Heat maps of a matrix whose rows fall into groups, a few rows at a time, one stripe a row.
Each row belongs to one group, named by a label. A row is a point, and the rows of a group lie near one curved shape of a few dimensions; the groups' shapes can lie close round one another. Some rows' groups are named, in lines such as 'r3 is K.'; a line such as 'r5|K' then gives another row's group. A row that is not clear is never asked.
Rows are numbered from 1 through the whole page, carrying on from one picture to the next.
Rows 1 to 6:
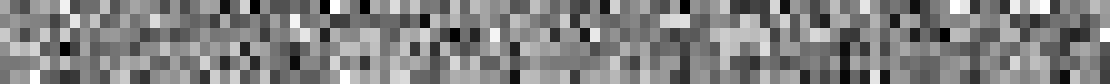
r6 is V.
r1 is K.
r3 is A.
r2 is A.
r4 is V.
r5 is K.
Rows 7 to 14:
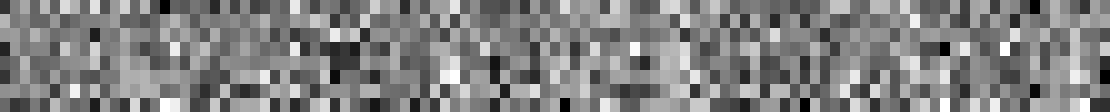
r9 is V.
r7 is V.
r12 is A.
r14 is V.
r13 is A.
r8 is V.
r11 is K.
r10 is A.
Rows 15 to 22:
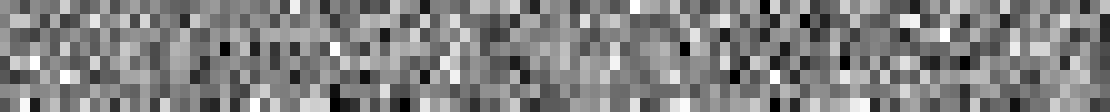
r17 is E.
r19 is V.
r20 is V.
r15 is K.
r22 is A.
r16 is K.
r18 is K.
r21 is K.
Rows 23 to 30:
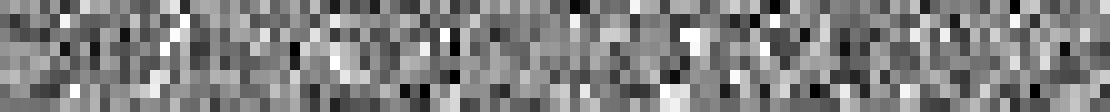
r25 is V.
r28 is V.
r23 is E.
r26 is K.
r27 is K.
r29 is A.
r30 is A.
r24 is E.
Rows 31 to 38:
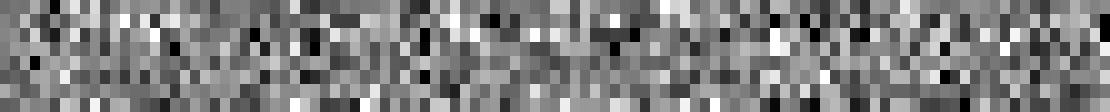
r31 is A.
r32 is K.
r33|A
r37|A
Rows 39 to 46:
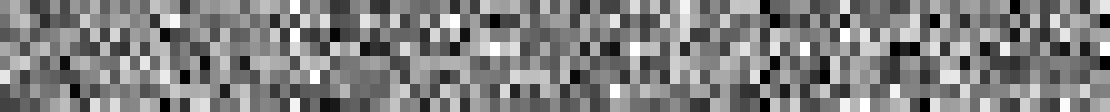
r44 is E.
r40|K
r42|K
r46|K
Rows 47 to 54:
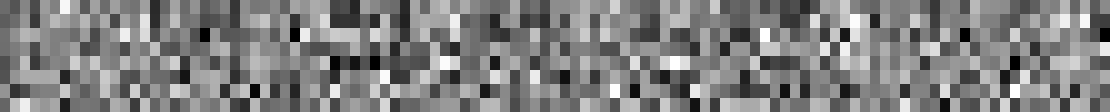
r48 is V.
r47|V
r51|A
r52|K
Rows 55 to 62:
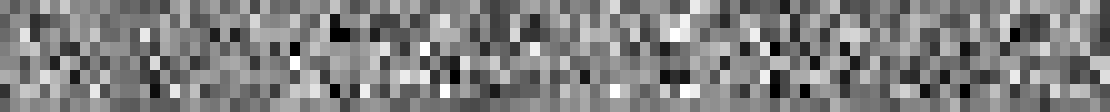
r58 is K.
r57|A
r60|A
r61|V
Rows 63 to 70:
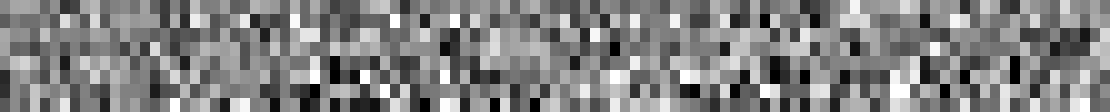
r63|K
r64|K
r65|A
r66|V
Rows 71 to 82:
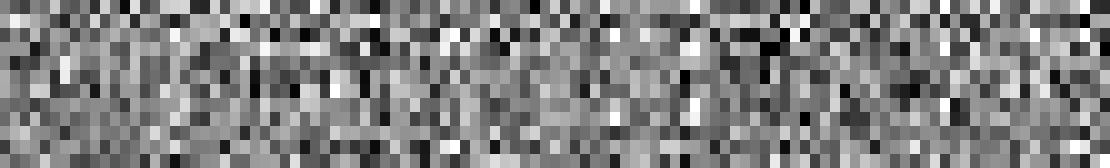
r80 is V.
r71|V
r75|V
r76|K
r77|K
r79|V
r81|A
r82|K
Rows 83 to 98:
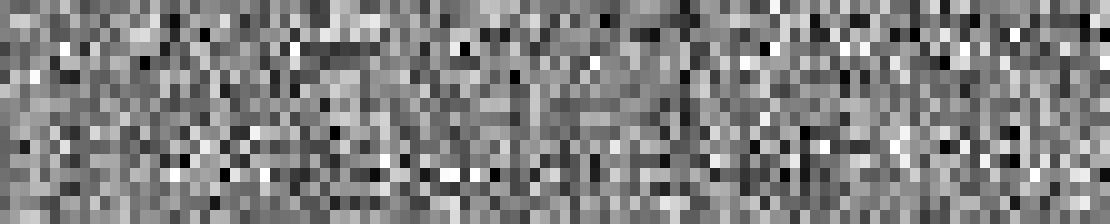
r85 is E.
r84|V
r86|K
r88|V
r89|K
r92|K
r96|K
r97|A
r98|V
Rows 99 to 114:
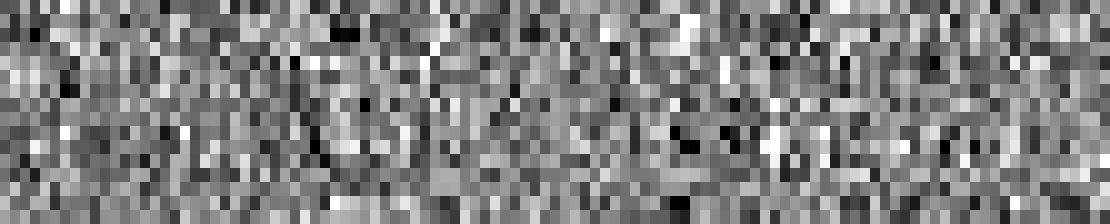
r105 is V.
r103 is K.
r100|V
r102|A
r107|A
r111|V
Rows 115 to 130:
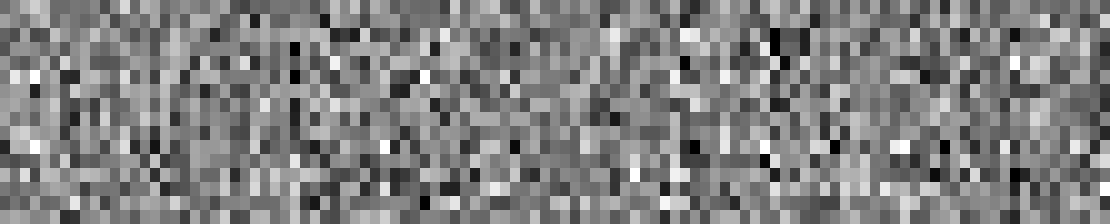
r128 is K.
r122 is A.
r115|V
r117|V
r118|K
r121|A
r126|K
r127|A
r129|A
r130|K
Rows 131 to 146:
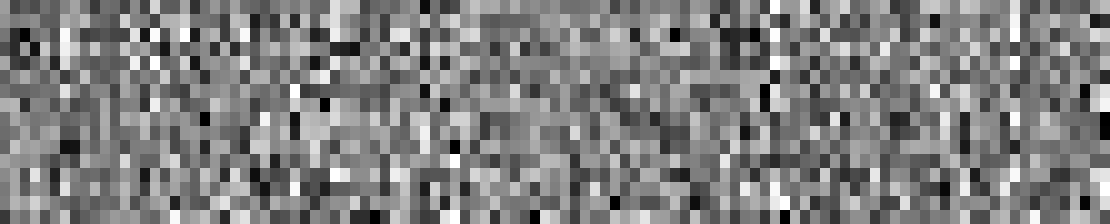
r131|V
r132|K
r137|K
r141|K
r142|K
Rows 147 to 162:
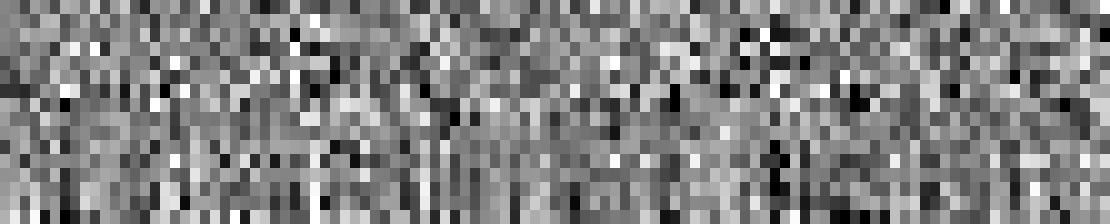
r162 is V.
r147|A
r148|A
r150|A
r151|V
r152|K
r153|E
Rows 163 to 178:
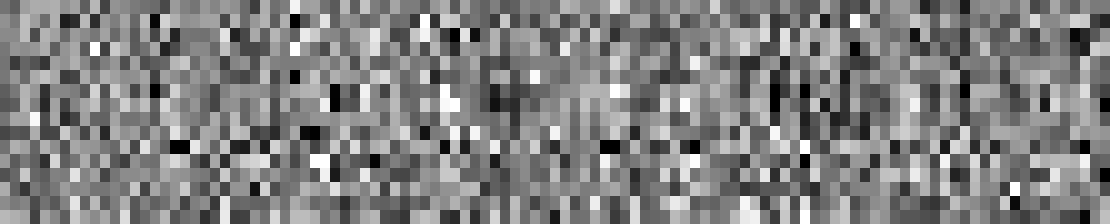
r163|V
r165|A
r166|V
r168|K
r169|V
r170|K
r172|A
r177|A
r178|A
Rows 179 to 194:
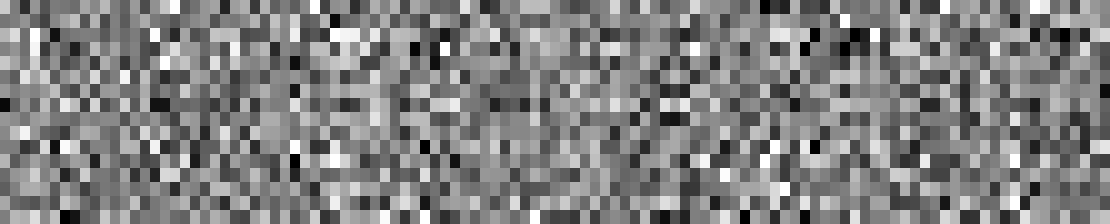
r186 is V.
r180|K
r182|V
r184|V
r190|K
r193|K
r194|K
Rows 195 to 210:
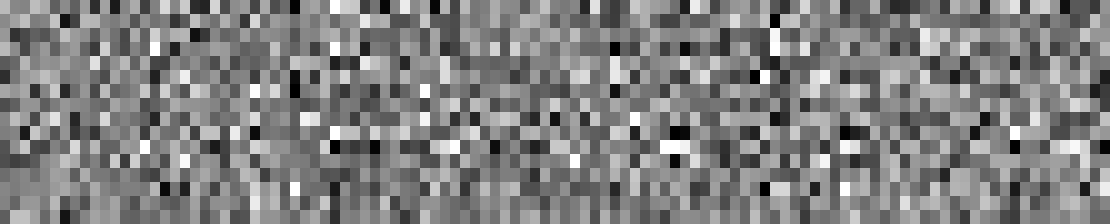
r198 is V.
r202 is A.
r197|V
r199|V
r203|A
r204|A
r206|E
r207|A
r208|K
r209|K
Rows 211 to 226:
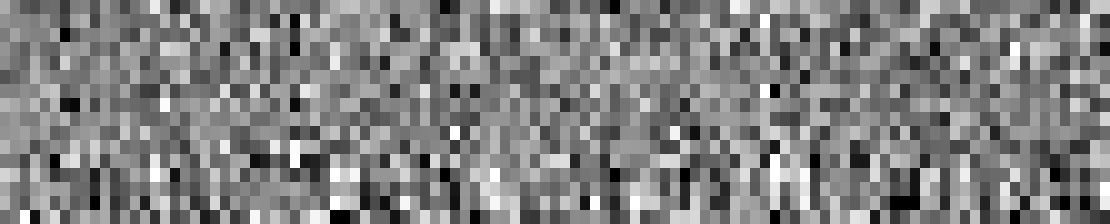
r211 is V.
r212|K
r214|K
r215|K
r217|A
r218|V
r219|A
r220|V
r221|V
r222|A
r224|K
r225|K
